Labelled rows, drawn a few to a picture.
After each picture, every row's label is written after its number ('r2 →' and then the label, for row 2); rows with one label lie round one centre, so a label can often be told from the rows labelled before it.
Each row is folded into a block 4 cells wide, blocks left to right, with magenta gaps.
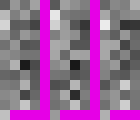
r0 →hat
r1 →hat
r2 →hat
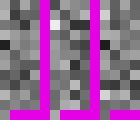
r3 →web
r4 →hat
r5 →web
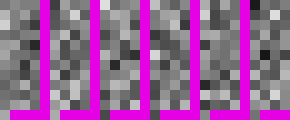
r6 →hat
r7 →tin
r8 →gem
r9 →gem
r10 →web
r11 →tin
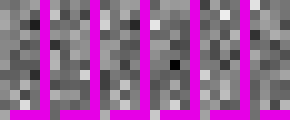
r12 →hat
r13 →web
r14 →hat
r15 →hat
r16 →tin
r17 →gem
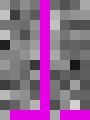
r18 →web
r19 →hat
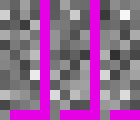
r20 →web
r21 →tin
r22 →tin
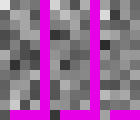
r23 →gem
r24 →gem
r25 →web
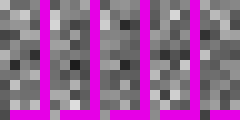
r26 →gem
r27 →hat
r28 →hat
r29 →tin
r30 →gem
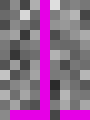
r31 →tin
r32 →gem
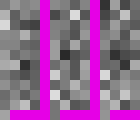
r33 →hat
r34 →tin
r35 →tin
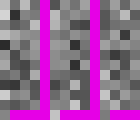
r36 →web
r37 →hat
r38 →tin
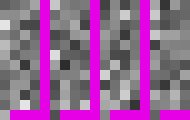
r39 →hat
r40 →gem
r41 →tin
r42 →web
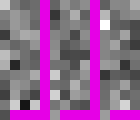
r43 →gem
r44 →tin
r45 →hat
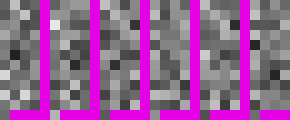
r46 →tin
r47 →hat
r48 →gem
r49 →web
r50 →gem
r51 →web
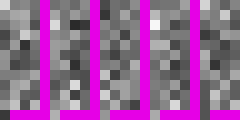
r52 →gem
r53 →hat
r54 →tin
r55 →hat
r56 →gem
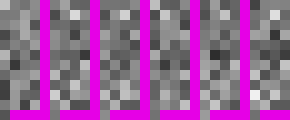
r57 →gem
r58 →tin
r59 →tin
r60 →gem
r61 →tin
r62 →tin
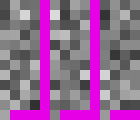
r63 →tin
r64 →web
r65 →tin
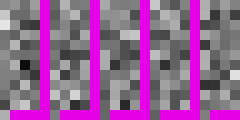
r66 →hat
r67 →tin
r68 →gem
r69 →gem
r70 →web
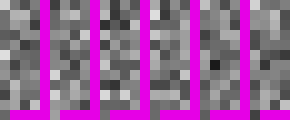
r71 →gem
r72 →tin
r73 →web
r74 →web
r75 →gem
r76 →gem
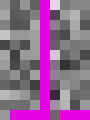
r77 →web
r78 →gem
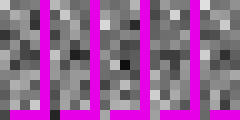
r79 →gem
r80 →gem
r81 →hat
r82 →tin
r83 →gem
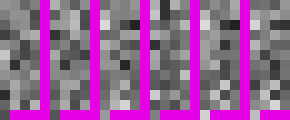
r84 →gem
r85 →gem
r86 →hat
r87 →web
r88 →hat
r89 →hat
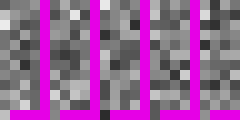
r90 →hat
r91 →tin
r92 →gem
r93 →web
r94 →web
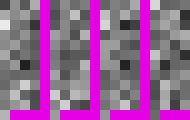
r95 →hat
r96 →tin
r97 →hat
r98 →gem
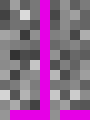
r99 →tin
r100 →tin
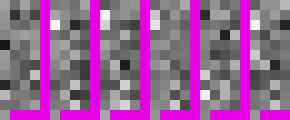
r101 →web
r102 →hat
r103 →hat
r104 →hat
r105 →tin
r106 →hat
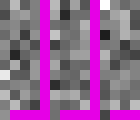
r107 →tin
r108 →web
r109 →gem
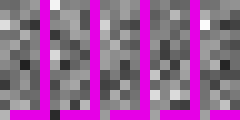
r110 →hat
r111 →gem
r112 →hat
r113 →tin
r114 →hat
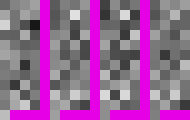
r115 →hat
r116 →tin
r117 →tin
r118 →tin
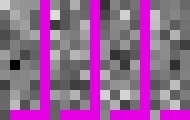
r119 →gem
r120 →web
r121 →tin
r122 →hat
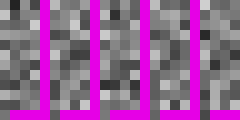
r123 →web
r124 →gem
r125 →web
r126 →gem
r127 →gem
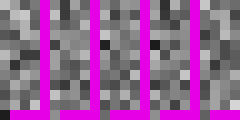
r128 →gem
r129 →web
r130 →web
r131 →web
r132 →gem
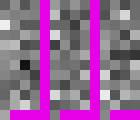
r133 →hat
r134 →web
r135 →tin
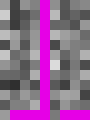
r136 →web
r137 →web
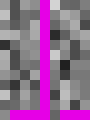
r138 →web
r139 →gem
